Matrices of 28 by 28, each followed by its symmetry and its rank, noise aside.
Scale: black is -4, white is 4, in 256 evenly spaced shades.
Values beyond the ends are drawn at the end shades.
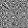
antisymmetric, rank four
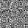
antisymmetric, rank six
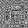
antisymmetric, rank four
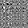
antisymmetric, rank four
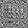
antisymmetric, rank four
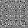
antisymmetric, rank four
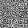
antisymmetric, rank six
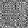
no symmetry, rank five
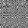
no symmetry, rank four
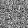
antisymmetric, rank six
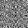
no symmetry, rank five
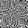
antisymmetric, rank six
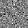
antisymmetric, rank six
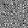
no symmetry, rank four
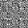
antisymmetric, rank four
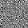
antisymmetric, rank six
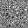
antisymmetric, rank six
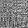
antisymmetric, rank four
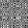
no symmetry, rank four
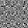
no symmetry, rank four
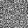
no symmetry, rank five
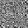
antisymmetric, rank six
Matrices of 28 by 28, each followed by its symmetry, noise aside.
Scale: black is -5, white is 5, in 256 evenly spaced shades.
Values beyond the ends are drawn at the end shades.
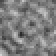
symmetric across the other diagonal.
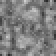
same after a half turn.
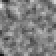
antisymmetric.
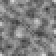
same after a half turn.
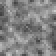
same after a half turn.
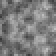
mirrored top to bottom.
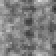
mirrored top to bottom.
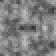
mirrored top to bottom.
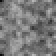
mirrored top to bottom.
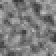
symmetric across the other diagonal.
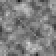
same after a half turn.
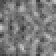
mirrored top to bottom.
